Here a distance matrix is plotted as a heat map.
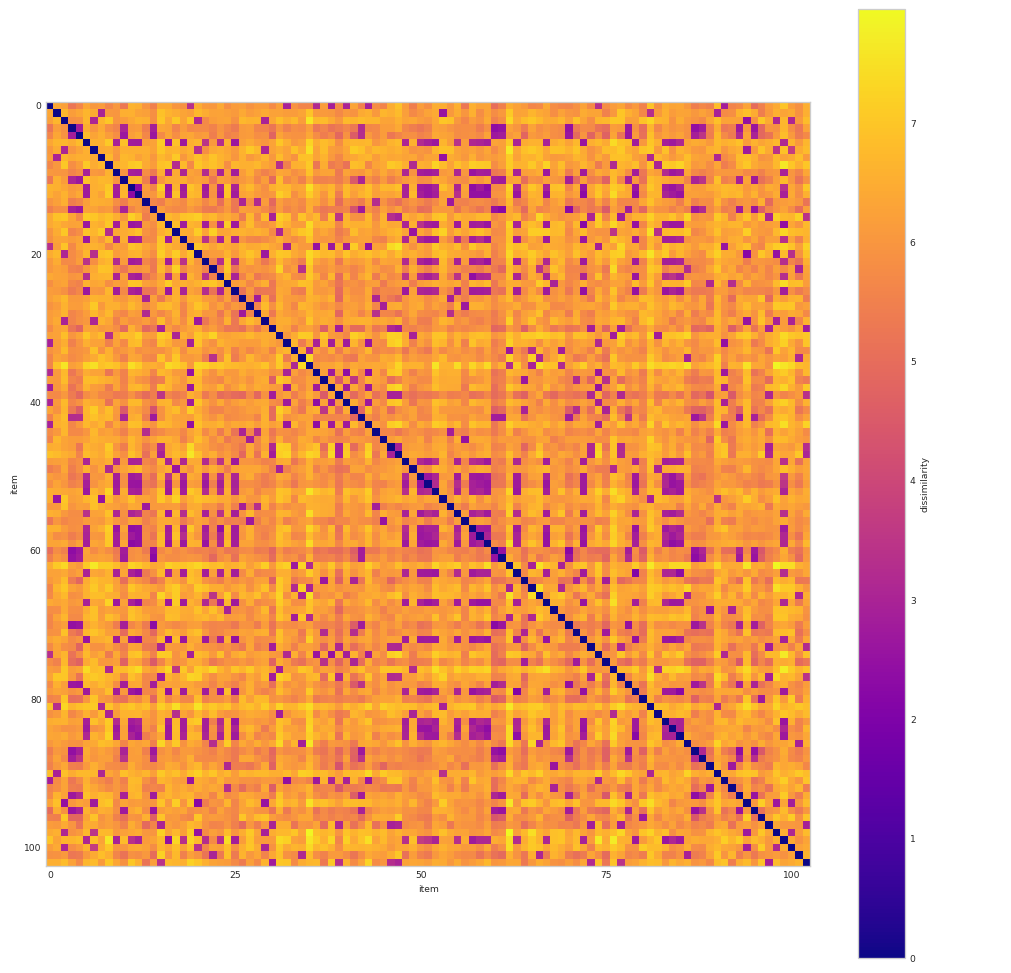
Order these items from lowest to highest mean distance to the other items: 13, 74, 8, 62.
13, 74, 8, 62
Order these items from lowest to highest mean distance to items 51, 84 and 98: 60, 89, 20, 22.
20, 60, 22, 89
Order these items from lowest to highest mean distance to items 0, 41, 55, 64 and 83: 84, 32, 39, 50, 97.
50, 84, 39, 97, 32
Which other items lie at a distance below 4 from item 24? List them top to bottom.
68, 89, 92
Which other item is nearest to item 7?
53
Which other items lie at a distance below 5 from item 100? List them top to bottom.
2, 6, 20, 29, 94, 98
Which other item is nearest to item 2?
94
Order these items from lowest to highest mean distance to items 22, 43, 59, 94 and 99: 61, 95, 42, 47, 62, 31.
61, 95, 42, 47, 31, 62
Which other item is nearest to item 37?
64
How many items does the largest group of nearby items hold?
25
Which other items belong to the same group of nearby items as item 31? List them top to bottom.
8, 17, 49, 76, 82
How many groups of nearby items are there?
14
